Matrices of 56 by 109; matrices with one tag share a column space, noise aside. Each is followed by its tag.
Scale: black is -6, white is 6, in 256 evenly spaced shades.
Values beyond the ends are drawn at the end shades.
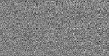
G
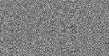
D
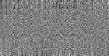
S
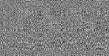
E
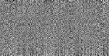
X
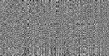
X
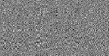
E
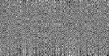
X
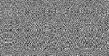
E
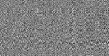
E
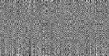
X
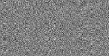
G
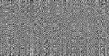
X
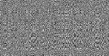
E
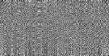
X
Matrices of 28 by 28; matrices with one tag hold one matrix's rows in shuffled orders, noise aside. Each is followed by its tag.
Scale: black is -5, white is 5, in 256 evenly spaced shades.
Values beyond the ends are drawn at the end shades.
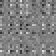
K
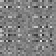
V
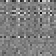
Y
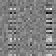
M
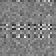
Y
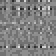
Y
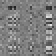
M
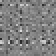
K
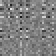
K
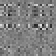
V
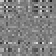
V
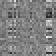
M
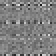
Y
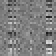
M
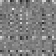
K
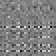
Y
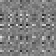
K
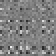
K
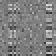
M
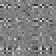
V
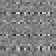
Y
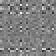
K
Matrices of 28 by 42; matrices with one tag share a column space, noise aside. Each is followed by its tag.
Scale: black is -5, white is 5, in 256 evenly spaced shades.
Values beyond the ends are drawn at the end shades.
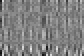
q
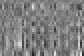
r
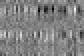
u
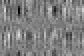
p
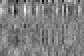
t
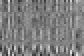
q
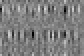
u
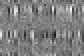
u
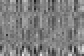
q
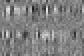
u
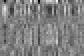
t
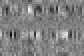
u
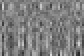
r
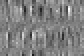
p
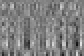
r
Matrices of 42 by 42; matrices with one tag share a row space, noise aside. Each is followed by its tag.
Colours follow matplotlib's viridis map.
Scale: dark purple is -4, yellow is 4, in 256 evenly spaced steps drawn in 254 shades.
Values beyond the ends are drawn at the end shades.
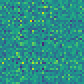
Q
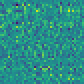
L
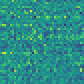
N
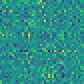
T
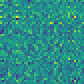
L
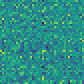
Q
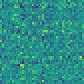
Q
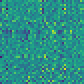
T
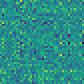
Q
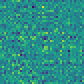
Q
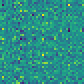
Q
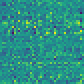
N
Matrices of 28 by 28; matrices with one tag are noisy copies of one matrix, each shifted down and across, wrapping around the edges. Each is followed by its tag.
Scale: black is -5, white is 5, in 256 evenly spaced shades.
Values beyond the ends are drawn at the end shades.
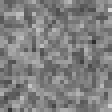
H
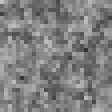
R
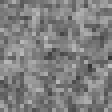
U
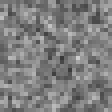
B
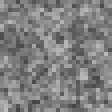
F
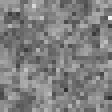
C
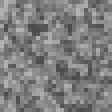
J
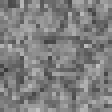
U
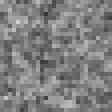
C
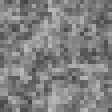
R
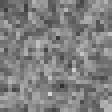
U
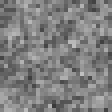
C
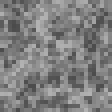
R
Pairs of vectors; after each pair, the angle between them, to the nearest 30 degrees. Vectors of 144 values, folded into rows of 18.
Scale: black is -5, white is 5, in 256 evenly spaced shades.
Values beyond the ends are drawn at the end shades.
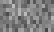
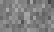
60 degrees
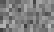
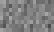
150 degrees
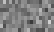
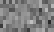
150 degrees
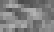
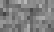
120 degrees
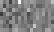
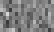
60 degrees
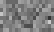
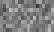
120 degrees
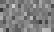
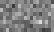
150 degrees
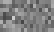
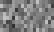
150 degrees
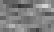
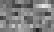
30 degrees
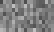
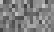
150 degrees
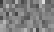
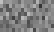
120 degrees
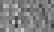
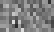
30 degrees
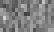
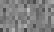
120 degrees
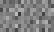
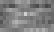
90 degrees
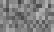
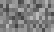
30 degrees
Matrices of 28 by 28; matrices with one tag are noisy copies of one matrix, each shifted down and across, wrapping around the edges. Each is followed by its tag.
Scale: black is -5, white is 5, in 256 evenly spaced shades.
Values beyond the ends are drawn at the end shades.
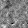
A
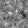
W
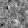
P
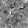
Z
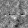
A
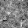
Z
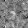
P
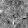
Z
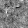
Z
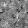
Z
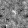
P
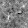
Z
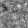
W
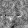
A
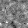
W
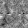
A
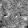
A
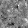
P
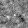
W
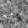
W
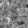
P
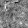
Z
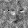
A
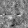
A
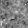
Z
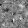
P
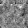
A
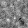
W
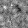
W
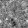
W
